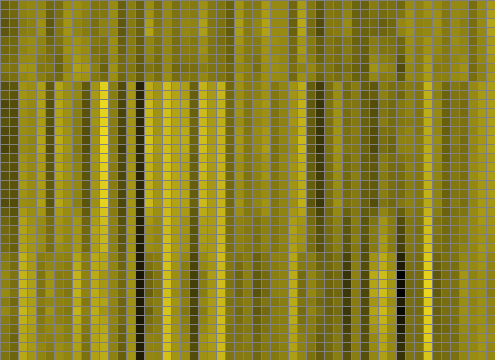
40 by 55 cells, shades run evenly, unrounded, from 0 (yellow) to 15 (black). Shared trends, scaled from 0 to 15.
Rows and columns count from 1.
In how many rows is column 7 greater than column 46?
9
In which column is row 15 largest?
16
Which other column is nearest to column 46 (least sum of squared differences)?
51
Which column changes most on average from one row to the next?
45
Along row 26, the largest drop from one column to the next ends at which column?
17
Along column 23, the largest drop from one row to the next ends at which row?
10
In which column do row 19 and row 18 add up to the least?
12
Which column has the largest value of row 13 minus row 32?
42
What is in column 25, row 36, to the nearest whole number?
2
